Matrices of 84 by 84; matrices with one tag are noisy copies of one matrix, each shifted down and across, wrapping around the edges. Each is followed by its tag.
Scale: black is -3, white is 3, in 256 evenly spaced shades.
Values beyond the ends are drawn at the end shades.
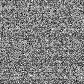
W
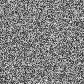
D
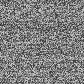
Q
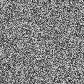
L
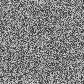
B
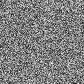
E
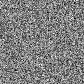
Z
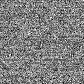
Q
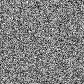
D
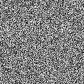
B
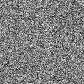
D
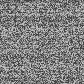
W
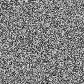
D
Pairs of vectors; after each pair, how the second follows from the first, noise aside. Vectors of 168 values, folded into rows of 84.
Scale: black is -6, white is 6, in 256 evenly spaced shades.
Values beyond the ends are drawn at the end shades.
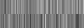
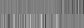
negated, partly zeroed.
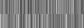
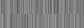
reversed, negated, shrunk.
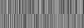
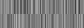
shuffled.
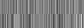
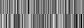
negated, scaled up.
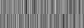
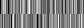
wrapped around, scaled up.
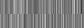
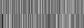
reversed.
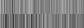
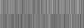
reversed, negated, shrunk.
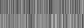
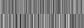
shuffled.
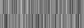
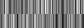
reversed, negated, scaled up.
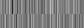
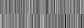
shuffled.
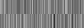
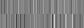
negated, partly zeroed.
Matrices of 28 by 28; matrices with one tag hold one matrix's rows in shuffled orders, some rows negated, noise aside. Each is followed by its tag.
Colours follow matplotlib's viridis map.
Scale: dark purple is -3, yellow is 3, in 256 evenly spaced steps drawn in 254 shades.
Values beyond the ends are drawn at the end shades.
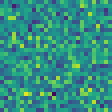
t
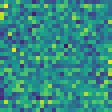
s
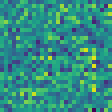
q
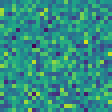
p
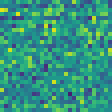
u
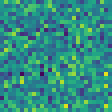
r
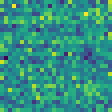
s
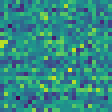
u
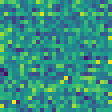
s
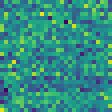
s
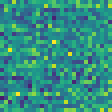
u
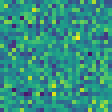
t
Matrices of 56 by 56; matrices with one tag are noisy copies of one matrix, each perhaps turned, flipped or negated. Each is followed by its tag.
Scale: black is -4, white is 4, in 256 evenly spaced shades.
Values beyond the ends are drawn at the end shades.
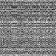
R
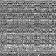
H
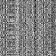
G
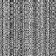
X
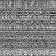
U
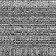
U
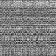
U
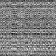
R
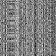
G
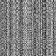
X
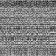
U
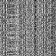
G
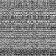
U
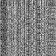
U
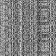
G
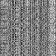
U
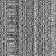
G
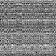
H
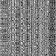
U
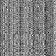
H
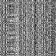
G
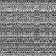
H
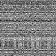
G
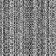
X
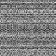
X
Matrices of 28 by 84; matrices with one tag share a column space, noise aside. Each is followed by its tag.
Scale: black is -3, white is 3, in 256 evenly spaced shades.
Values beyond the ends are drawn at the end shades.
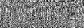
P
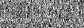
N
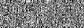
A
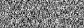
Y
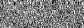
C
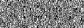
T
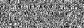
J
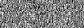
J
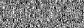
N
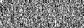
A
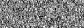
T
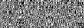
C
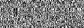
T
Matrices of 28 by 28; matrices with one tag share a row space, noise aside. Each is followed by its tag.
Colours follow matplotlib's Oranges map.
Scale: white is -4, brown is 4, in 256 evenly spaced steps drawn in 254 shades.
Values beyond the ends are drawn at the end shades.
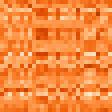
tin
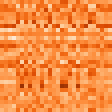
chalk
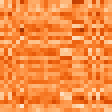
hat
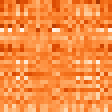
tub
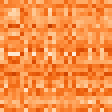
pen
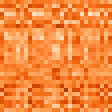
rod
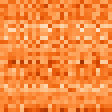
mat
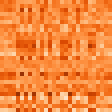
chalk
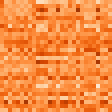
tin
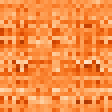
tub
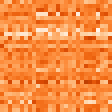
tin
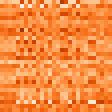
chalk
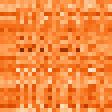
chalk
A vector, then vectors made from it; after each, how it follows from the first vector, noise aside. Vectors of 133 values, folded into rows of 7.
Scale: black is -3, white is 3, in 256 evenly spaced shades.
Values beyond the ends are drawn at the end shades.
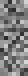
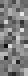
negated, partly zeroed.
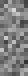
negated, shrunk.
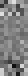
reversed, partly zeroed.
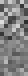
wrapped around, partly zeroed.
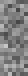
wrapped around, negated, shrunk.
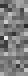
reversed, partly zeroed.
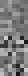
reversed, partly zeroed.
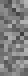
shrunk.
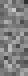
negated, shrunk.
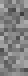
shrunk.
